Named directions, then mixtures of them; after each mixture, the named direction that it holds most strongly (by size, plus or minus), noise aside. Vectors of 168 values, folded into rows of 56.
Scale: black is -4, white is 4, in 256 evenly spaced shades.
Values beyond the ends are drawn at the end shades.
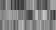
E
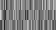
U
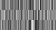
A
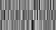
A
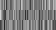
U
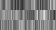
E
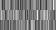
A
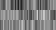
E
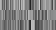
A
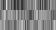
E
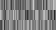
U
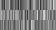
A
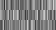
U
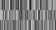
A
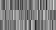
A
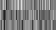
U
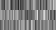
E
